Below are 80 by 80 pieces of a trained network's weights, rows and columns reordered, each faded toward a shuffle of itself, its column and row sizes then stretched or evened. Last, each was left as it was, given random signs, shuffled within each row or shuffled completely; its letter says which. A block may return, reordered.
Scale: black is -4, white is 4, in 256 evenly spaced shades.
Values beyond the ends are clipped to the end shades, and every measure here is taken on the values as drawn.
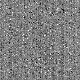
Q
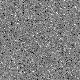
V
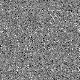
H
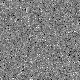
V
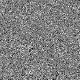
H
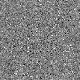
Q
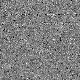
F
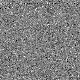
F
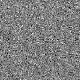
Q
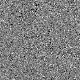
H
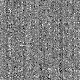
Q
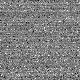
F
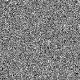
Q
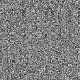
Q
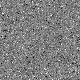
V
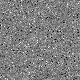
V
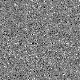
H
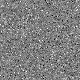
V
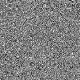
Q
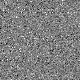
F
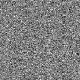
Q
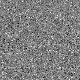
F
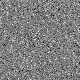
V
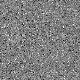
H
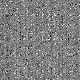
Q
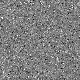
V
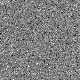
V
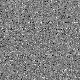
F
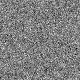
V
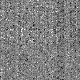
Q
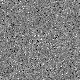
V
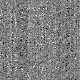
Q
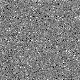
F
